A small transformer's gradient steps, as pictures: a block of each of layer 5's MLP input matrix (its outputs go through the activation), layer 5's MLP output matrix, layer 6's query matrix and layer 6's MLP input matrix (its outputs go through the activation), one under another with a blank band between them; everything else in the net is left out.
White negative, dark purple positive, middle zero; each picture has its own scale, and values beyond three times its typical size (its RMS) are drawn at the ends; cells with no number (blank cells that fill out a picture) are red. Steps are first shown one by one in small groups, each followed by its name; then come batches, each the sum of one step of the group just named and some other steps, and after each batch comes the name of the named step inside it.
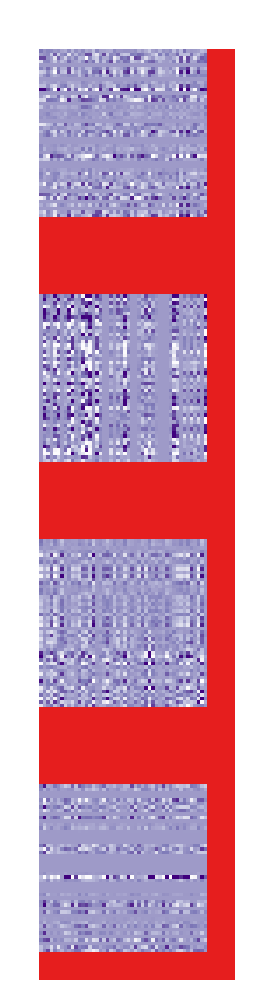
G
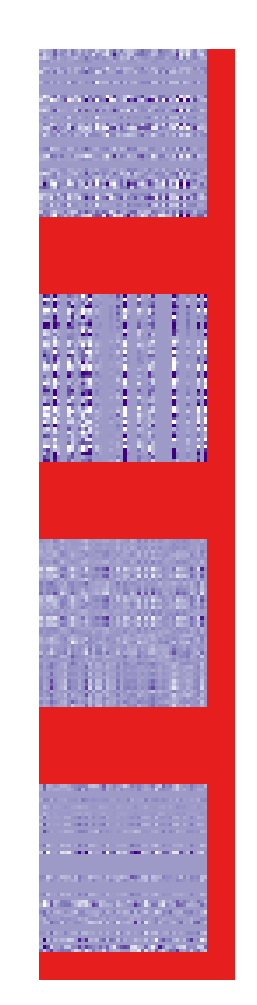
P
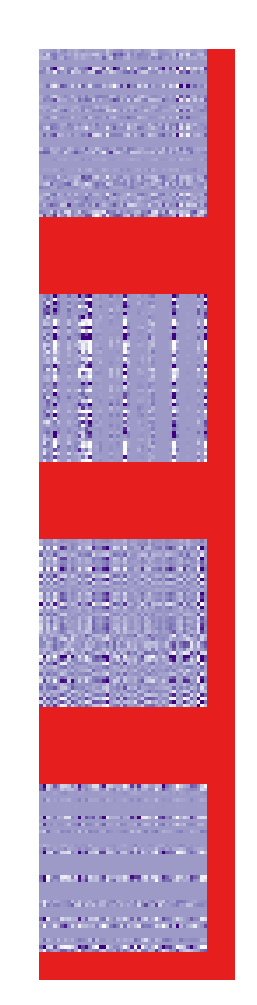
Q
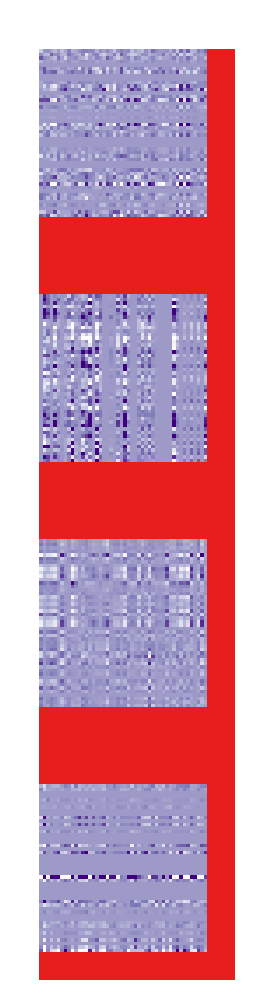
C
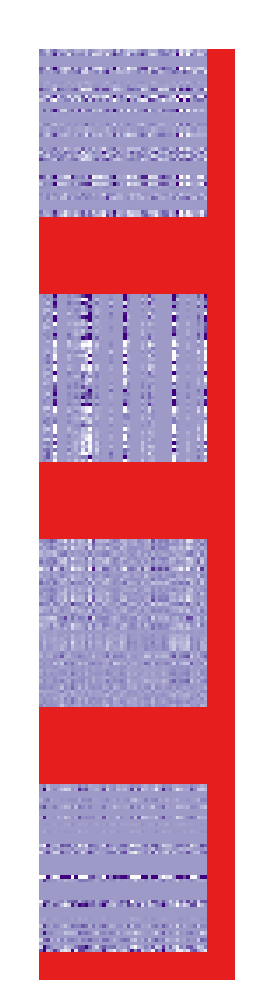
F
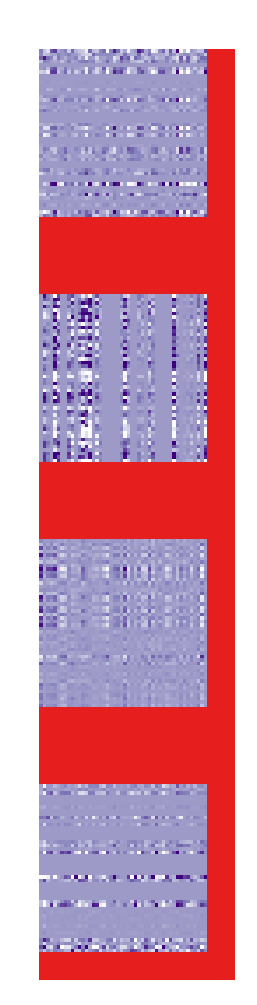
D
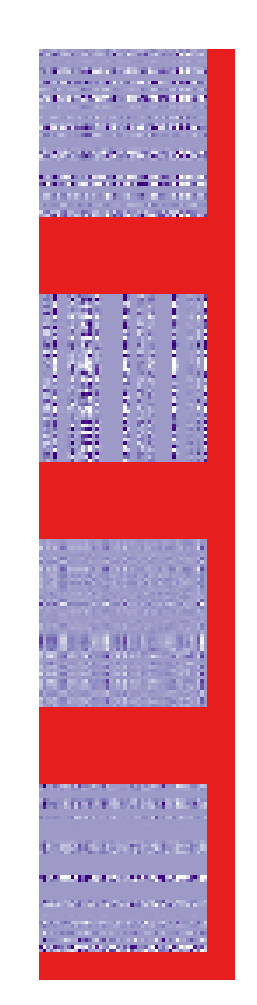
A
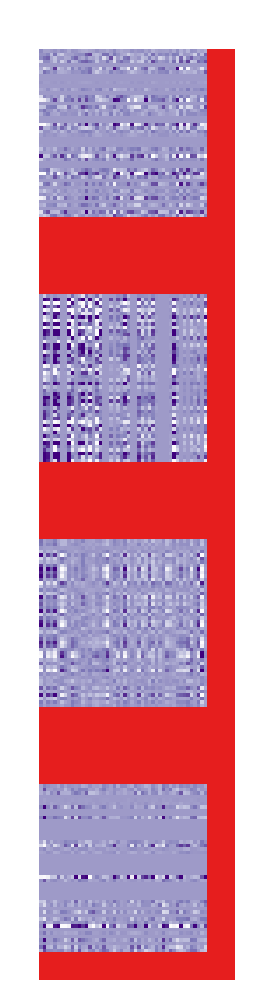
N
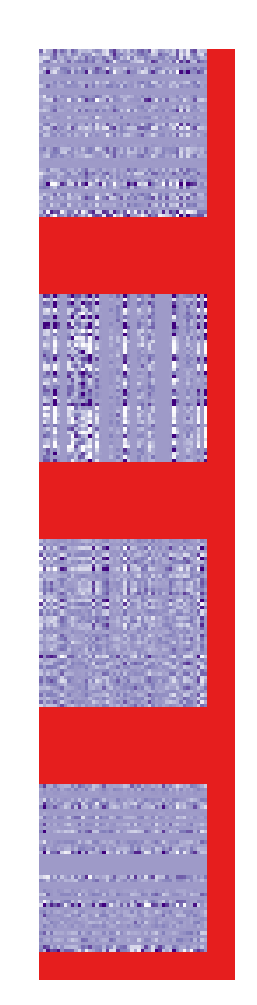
P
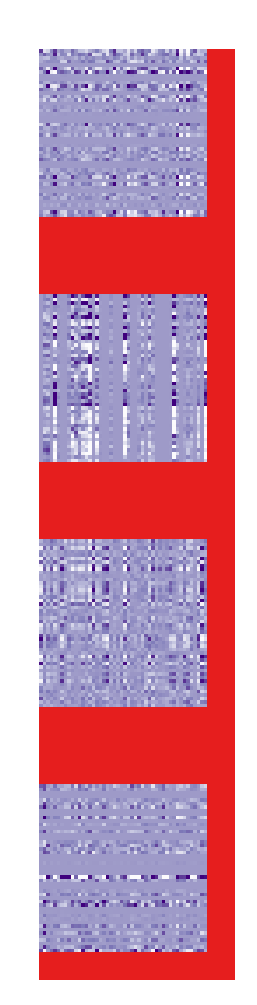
F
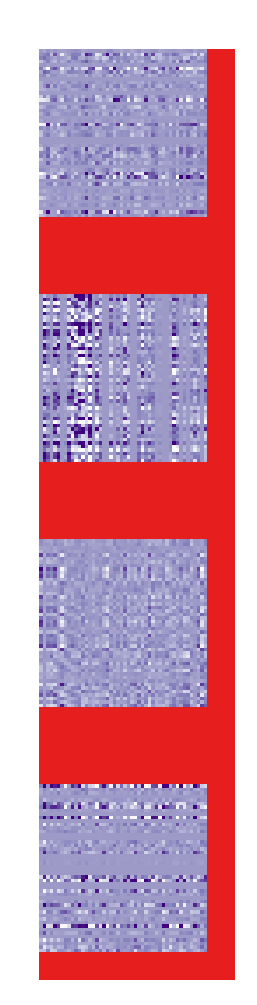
N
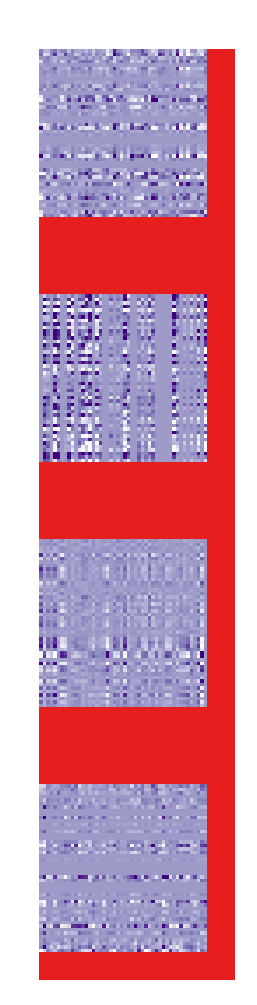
N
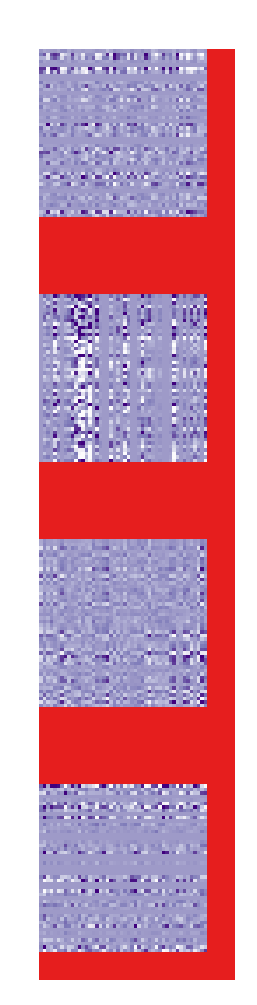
Q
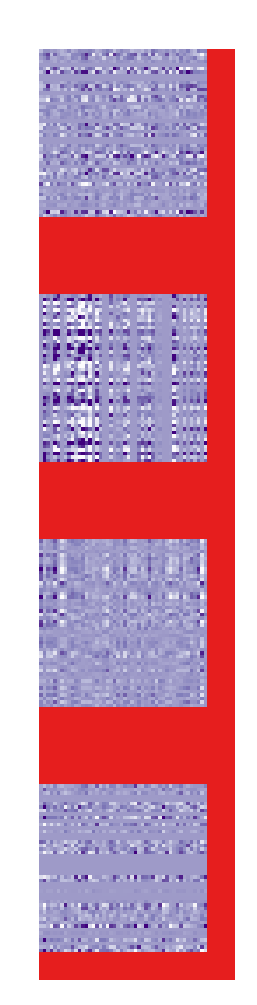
N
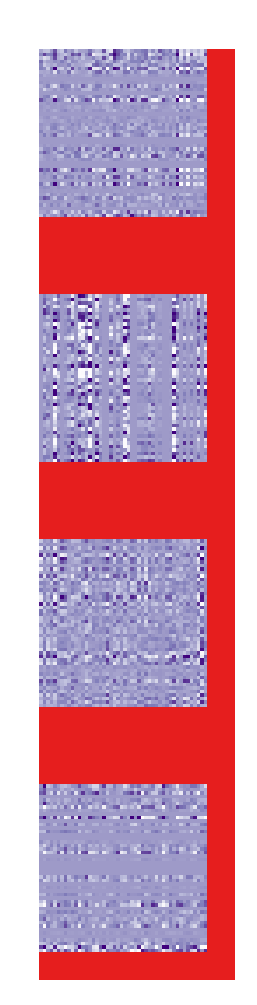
Q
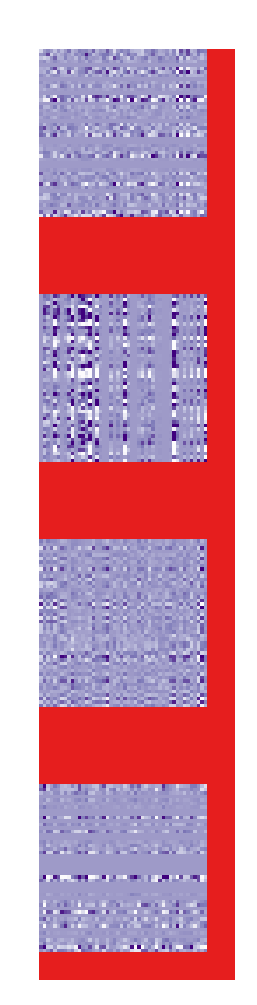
Q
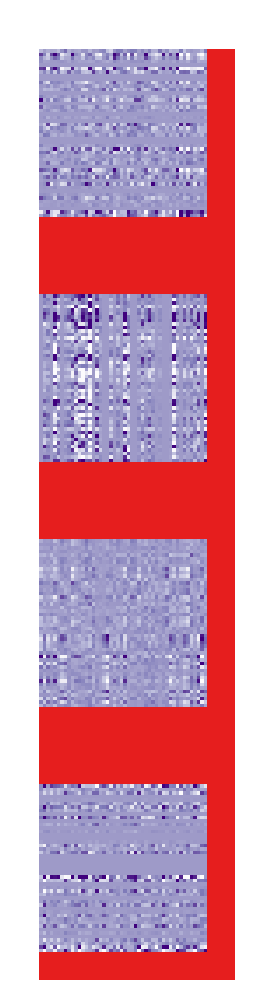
C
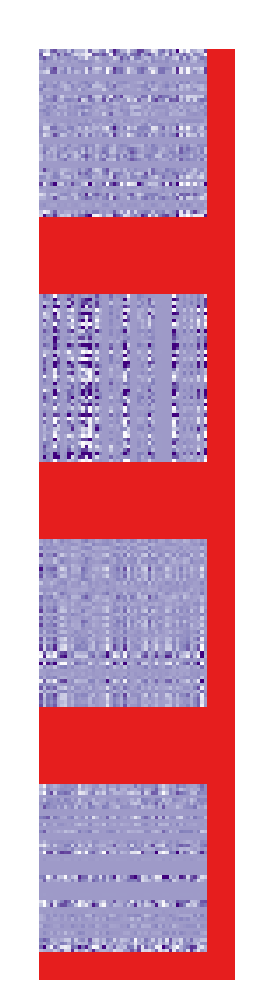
D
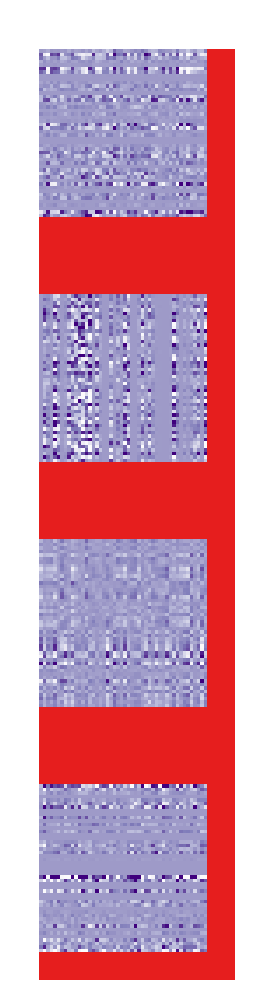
C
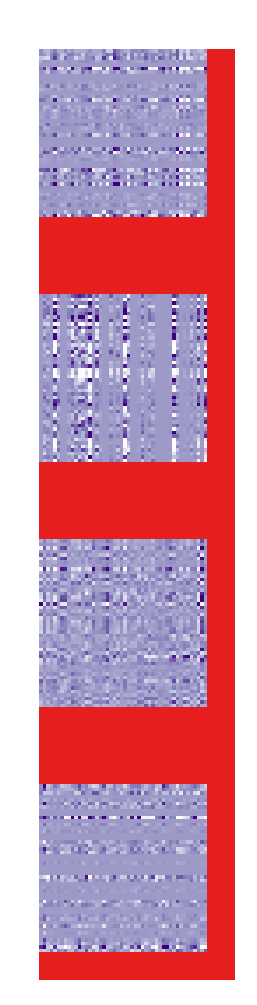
Q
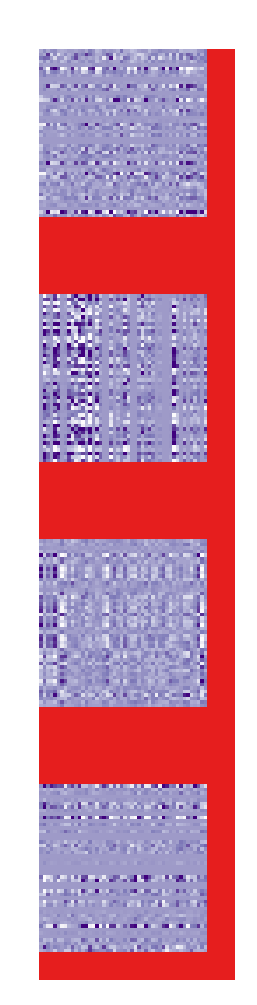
N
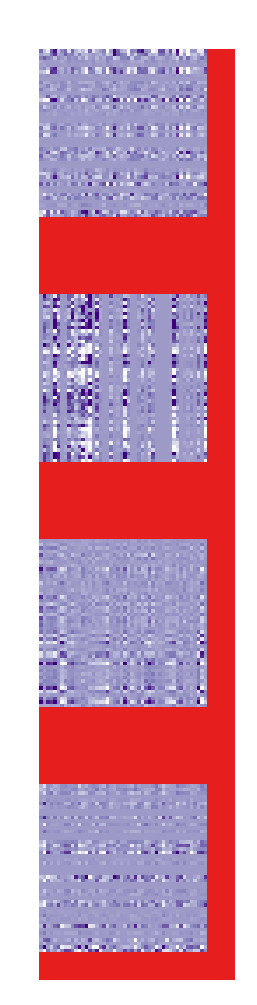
D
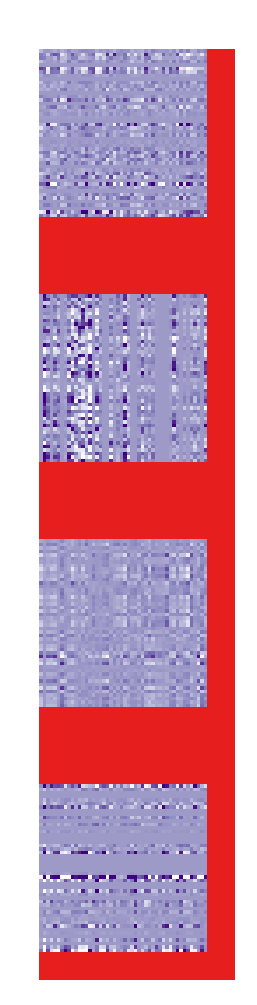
C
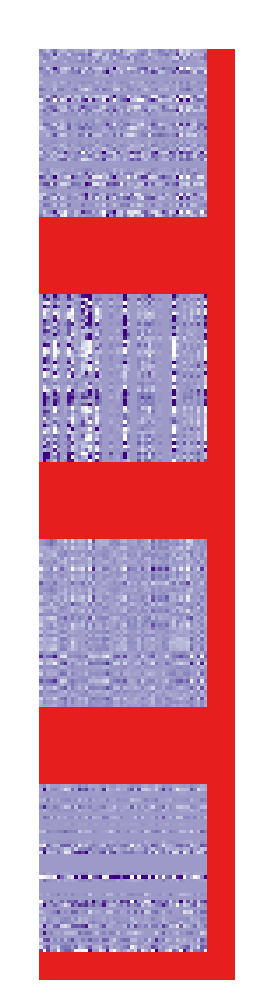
F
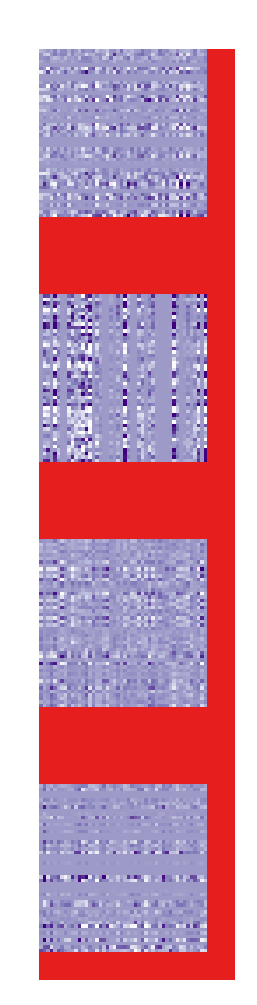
P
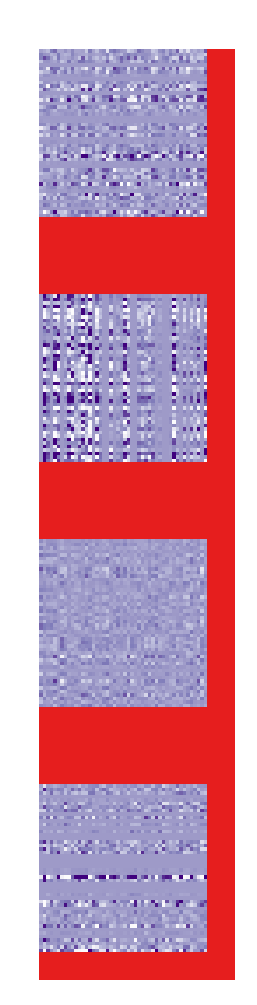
D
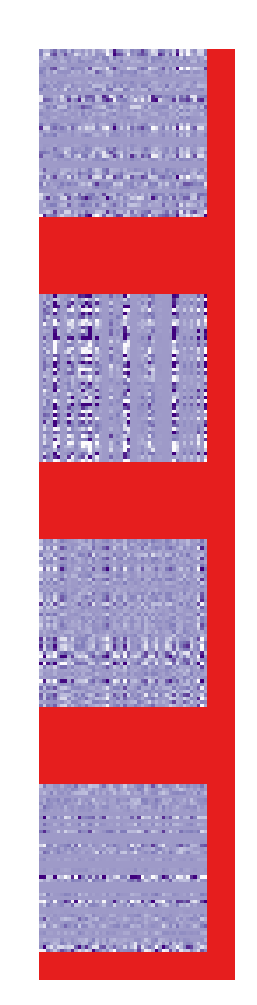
Q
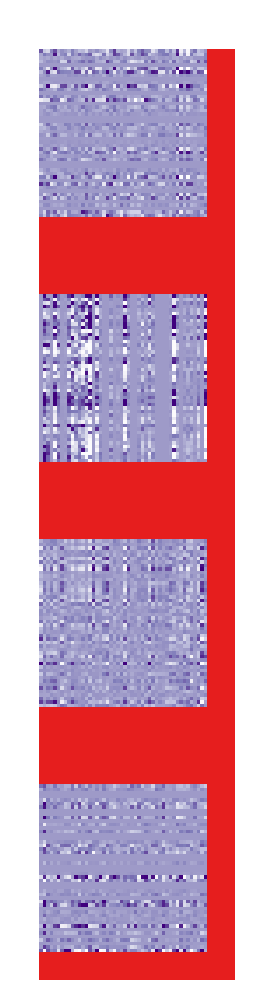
F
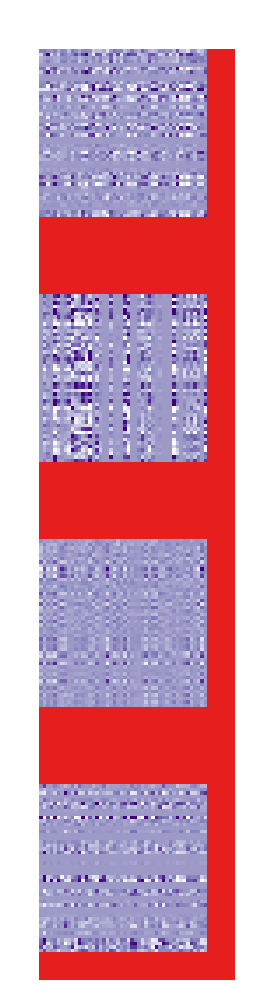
A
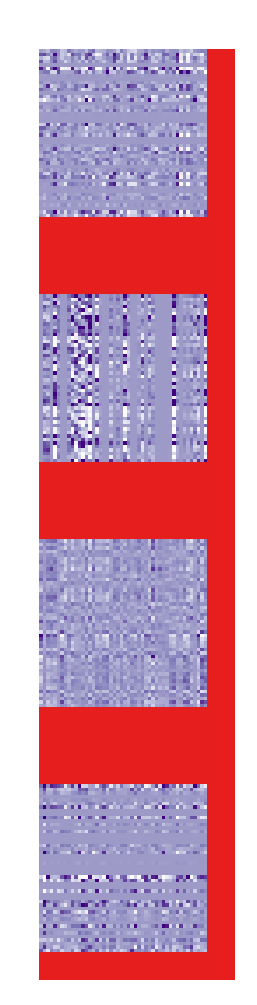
F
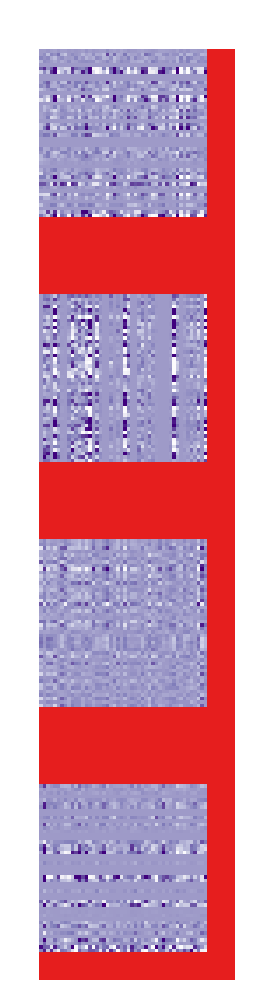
A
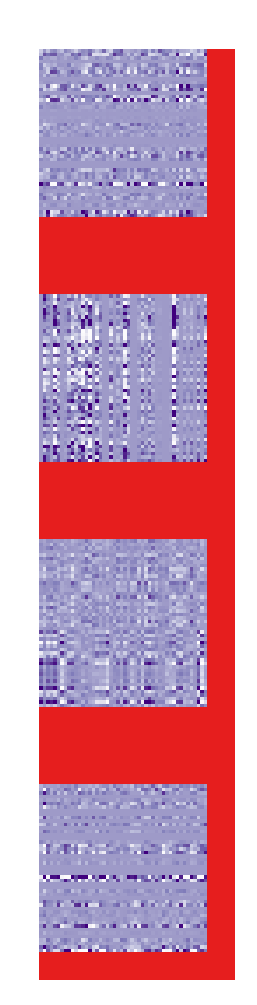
C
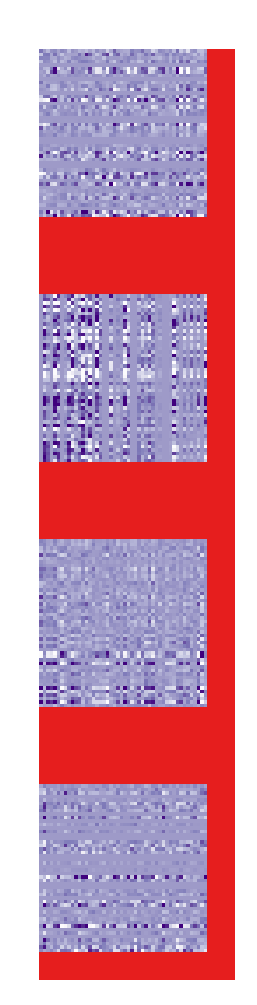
N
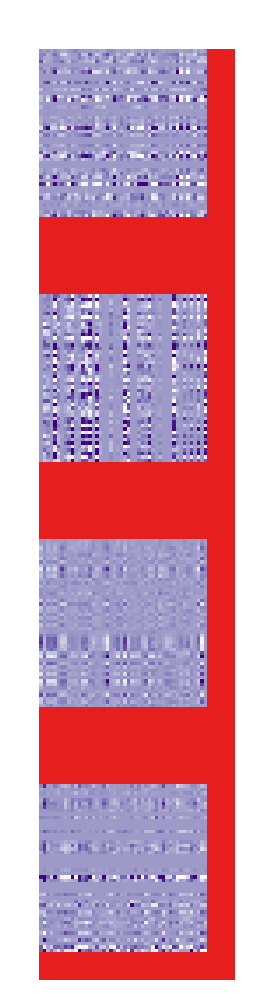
A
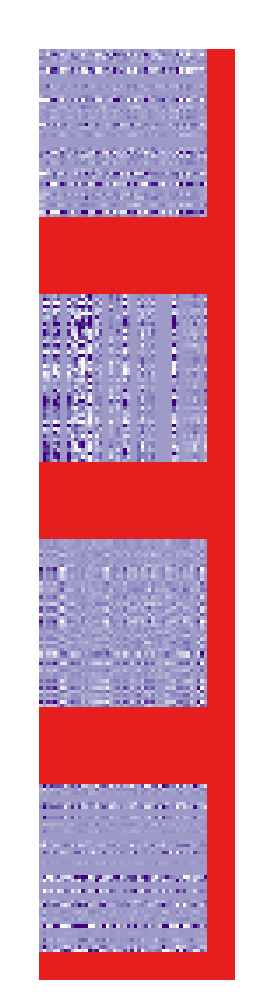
N
